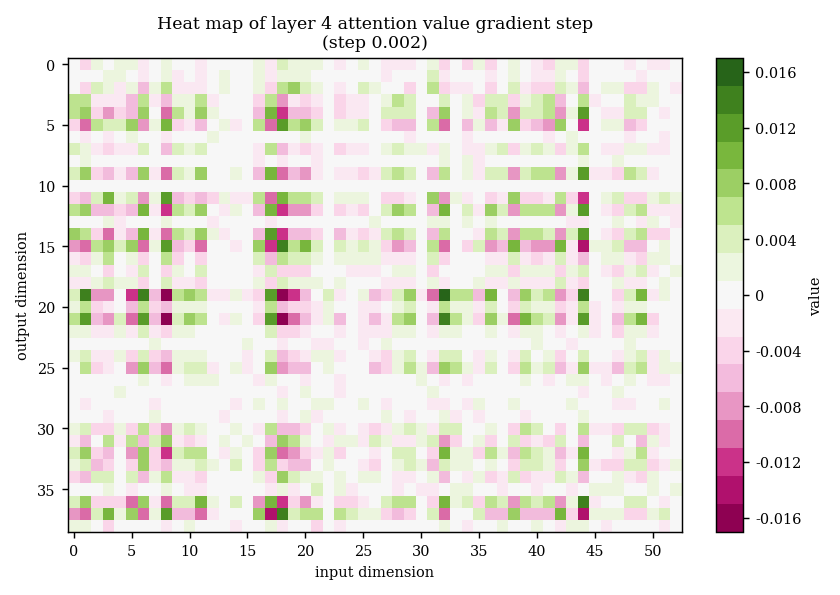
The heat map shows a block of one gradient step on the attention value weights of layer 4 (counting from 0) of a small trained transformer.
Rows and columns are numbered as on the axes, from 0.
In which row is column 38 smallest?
21
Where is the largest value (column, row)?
32, 19
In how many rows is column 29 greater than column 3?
18
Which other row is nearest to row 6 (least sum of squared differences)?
10
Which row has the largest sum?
36
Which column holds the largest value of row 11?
8
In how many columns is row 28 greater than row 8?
9
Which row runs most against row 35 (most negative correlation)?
38
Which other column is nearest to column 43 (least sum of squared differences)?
12
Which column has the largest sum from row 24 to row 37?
44
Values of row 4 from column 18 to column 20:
-0.012 -0.006 -0.006
